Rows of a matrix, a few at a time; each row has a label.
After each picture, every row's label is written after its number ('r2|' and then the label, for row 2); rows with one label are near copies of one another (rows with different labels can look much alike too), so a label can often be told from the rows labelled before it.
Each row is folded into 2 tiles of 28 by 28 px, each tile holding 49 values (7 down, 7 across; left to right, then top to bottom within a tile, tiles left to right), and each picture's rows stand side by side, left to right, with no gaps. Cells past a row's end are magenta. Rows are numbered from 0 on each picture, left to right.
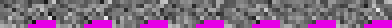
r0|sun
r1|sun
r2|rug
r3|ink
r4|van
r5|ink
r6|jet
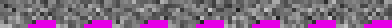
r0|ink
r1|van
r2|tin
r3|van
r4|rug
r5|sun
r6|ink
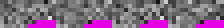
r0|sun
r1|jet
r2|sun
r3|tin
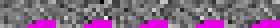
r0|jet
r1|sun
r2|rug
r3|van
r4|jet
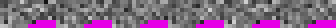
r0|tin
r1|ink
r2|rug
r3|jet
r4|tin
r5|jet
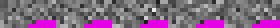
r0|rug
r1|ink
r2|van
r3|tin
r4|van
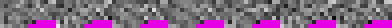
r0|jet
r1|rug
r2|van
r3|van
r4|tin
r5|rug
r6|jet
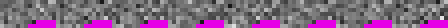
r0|jet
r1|sun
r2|ink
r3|tin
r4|ink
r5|tin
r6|jet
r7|sun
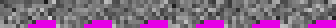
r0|sun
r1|rug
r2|rug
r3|ink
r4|rug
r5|tin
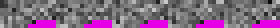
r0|rug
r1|ink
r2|tin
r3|jet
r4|sun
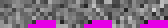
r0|ink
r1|jet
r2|rug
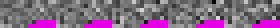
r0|jet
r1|jet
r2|tin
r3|sun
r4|tin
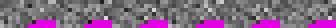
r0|jet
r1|sun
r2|van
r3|jet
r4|van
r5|sun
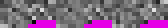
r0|van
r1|van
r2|jet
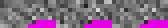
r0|van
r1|jet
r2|van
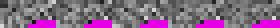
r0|rug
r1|sun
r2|van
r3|sun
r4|sun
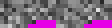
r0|ink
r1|van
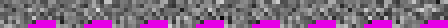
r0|ink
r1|jet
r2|rug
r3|rug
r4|jet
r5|rug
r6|ink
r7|tin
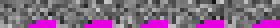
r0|ink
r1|jet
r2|ink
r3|tin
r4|tin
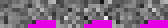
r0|jet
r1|sun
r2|jet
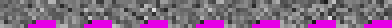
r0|jet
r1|ink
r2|van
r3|jet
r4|jet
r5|sun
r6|ink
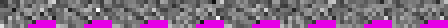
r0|rug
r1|van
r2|van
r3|sun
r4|van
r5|rug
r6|sun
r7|sun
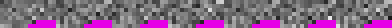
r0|van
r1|rug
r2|ink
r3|jet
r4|rug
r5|sun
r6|rug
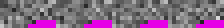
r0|rug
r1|jet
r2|jet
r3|sun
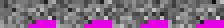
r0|sun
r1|sun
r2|ink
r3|sun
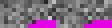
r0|sun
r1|ink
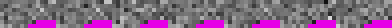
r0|jet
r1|jet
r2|tin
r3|ink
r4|jet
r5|sun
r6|rug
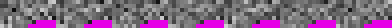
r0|rug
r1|tin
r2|sun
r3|tin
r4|tin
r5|sun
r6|rug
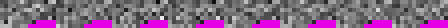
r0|tin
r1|rug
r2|sun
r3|sun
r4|tin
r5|tin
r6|jet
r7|rug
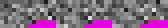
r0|sun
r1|ink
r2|van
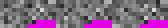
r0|jet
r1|rug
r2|van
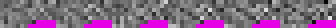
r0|jet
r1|van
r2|rug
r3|van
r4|van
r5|sun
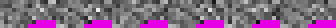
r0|jet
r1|van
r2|tin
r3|van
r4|tin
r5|van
